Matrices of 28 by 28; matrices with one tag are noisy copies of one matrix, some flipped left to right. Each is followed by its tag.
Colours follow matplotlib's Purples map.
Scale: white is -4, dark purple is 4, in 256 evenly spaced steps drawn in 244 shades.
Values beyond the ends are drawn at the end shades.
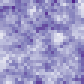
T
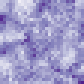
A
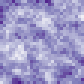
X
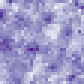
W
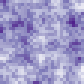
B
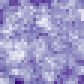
X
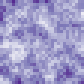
X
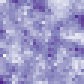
A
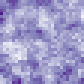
X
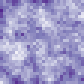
X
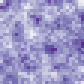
W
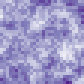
X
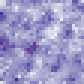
W
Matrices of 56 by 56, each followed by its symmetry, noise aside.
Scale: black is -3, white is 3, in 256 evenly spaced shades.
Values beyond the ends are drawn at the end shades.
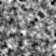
symmetric across the other diagonal.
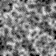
symmetric.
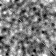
no symmetry.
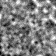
symmetric across the other diagonal.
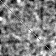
symmetric.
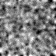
antisymmetric.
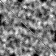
same after a half turn.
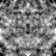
mirrored left to right.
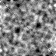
same after a half turn.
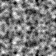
mirrored top to bottom.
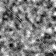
no symmetry.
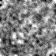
symmetric across the other diagonal.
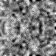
mirrored top to bottom.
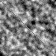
symmetric across the other diagonal.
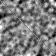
symmetric across the other diagonal.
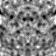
mirrored left to right.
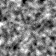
antisymmetric.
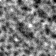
symmetric across the other diagonal.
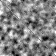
no symmetry.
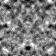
mirrored left to right.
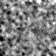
antisymmetric.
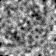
symmetric.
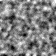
no symmetry.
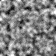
symmetric.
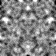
mirrored left to right.
